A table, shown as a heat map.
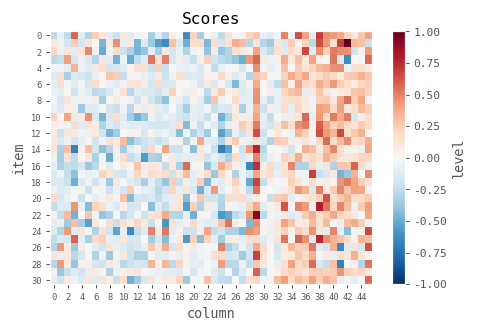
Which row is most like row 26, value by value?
28
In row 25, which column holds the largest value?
38
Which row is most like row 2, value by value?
10
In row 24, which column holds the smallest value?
11
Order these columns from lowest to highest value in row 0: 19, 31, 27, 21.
19, 21, 31, 27
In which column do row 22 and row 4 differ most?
3
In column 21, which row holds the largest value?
13
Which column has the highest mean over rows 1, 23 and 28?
42
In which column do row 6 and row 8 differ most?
26
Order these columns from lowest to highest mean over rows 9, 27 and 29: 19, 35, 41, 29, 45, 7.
19, 7, 45, 35, 41, 29
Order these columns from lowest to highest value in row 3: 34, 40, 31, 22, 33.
31, 34, 22, 33, 40
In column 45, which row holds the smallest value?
1
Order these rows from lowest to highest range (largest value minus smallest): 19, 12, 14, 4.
4, 19, 12, 14
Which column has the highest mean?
29
